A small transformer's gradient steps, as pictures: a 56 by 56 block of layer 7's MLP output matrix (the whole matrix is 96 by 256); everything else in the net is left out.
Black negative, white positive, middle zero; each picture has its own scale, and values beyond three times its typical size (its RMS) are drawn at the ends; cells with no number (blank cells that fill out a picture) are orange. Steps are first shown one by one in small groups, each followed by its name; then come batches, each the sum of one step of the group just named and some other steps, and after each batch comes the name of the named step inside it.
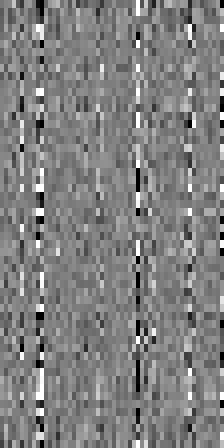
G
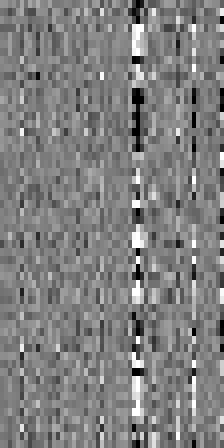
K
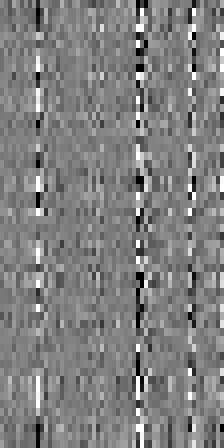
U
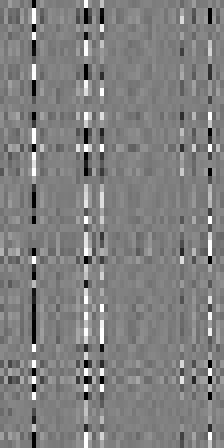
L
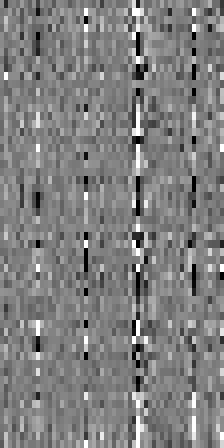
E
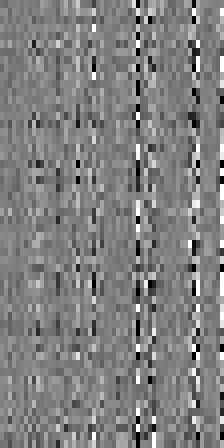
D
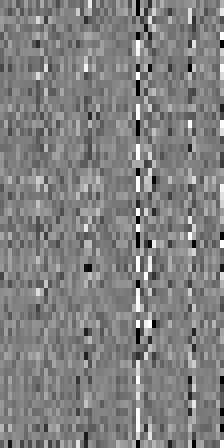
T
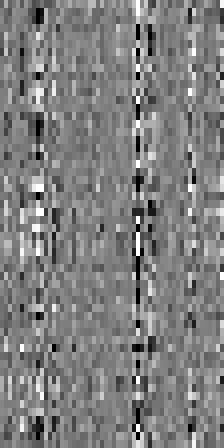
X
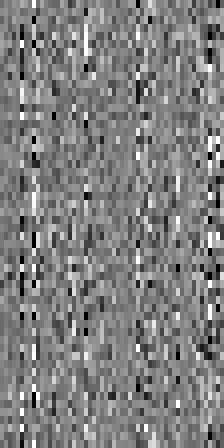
D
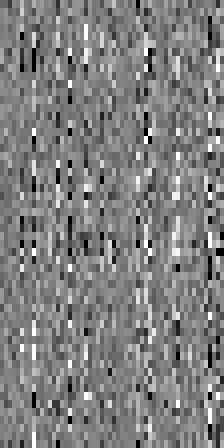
T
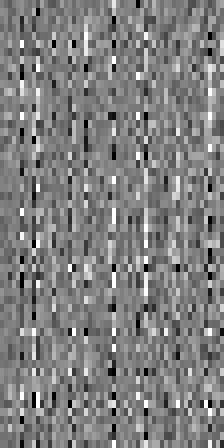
U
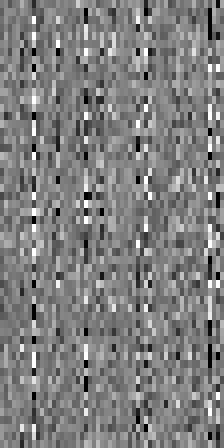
X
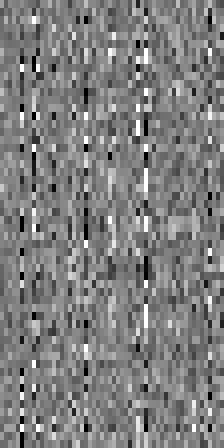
E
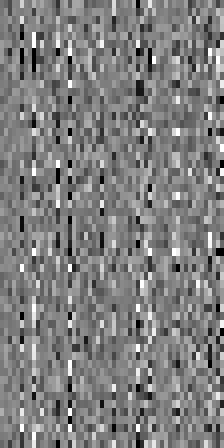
D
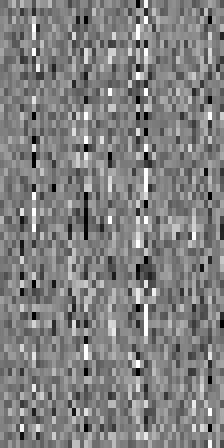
K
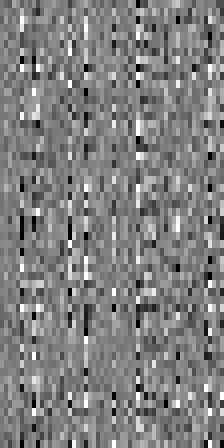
U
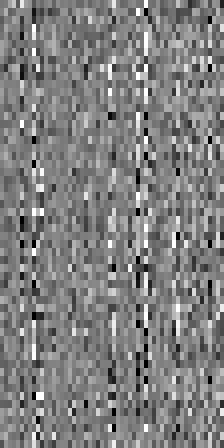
G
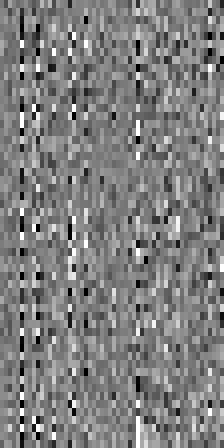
E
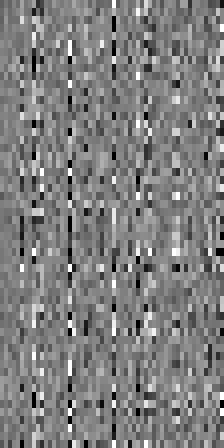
G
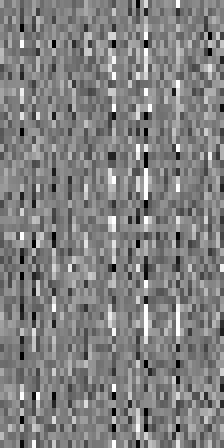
T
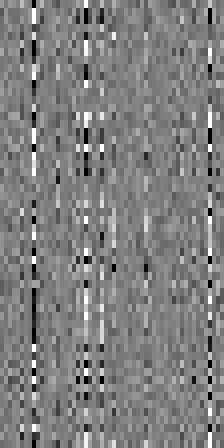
L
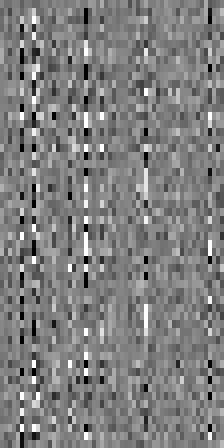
L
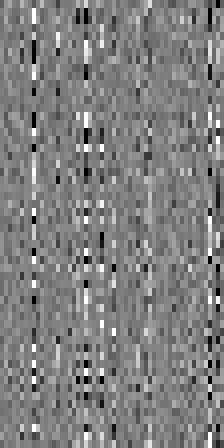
L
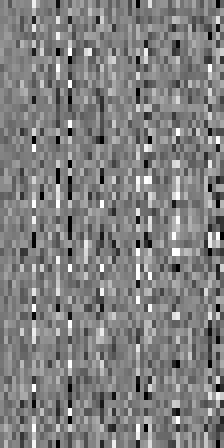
T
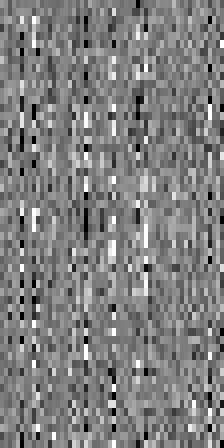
K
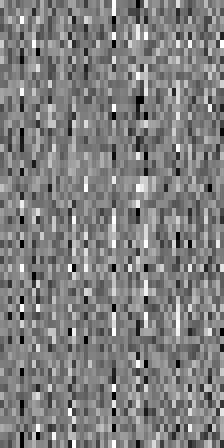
K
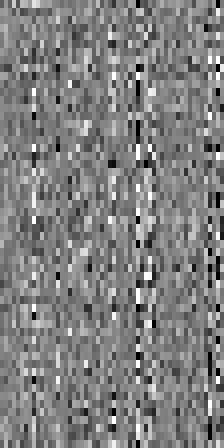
T
